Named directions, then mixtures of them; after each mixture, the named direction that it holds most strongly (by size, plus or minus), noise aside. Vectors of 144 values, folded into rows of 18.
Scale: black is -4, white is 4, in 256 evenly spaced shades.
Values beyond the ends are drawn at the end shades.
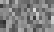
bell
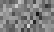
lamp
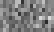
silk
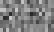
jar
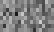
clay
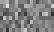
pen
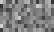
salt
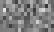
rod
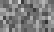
silk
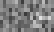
silk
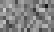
rod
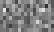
rod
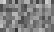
salt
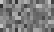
salt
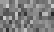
pen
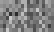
clay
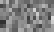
bell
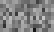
clay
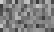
salt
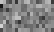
salt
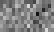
lamp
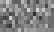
jar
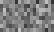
rod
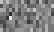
jar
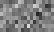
lamp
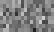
clay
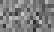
clay
